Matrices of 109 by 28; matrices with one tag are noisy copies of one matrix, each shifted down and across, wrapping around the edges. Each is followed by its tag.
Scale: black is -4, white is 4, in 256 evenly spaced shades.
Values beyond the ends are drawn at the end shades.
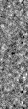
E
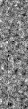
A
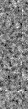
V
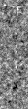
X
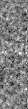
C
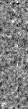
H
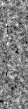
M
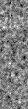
C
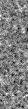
V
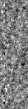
E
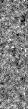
X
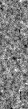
M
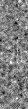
C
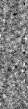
E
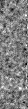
C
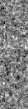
C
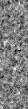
H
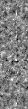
H
